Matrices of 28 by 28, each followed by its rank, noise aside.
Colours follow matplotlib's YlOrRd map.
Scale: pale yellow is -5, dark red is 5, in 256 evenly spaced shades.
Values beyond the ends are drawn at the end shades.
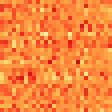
six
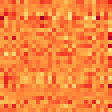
three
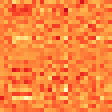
four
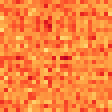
six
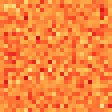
eight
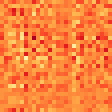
four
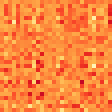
six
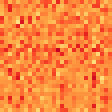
six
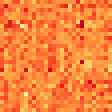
six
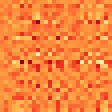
three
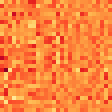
four
